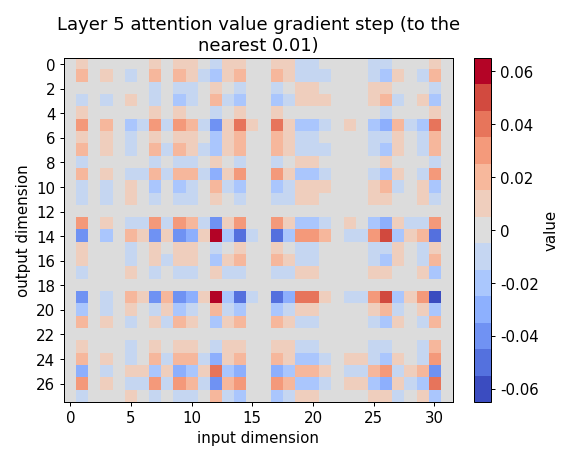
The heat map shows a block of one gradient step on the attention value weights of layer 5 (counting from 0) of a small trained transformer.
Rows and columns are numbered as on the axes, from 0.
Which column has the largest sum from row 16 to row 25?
12
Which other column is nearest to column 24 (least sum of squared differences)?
23
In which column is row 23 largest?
30
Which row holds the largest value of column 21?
14
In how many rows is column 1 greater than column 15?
14
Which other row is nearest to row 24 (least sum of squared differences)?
9
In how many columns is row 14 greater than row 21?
12
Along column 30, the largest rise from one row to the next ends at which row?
26
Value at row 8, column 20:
0.01
